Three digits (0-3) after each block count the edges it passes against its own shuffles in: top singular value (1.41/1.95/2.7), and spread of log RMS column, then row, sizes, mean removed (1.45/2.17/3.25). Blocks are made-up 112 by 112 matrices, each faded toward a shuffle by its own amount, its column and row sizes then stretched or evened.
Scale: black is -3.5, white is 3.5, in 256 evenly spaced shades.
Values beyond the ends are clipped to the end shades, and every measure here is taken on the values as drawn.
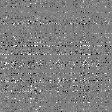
1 2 3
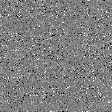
0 1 2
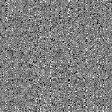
2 2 0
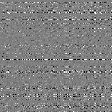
3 1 3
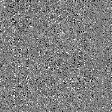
1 2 1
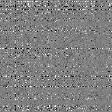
2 2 3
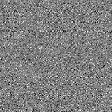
2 0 2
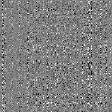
1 3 2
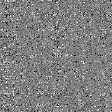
1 2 2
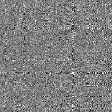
2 2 2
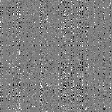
2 3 2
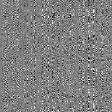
2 3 2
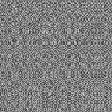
3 1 2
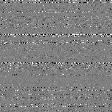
2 0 3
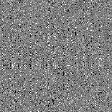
2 2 1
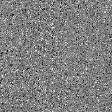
1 2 0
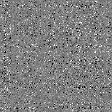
0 2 2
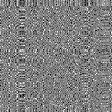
3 2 0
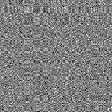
3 0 0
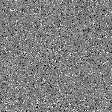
0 0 1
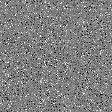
0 1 0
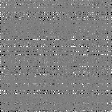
2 2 3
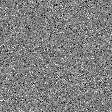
0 0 1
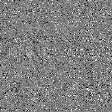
1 1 2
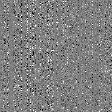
0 3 0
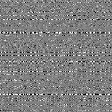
3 0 3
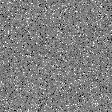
0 1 0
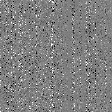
0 3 0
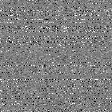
1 0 3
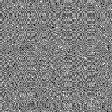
3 0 0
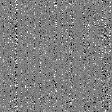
1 3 1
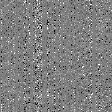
1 3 0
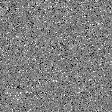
0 0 1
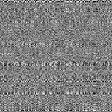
3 0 3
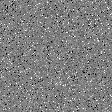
0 0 0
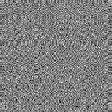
3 0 0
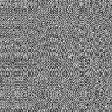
3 1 0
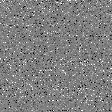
0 0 2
